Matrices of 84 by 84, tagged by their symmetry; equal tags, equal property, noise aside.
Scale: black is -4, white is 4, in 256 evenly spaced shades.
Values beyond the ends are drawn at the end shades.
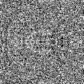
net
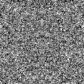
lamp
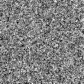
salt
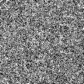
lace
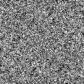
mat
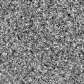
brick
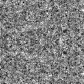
net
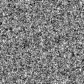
mat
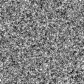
lace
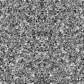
lamp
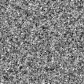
salt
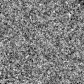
brick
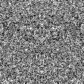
lamp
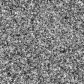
brick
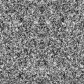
lamp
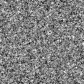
mat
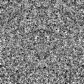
lamp
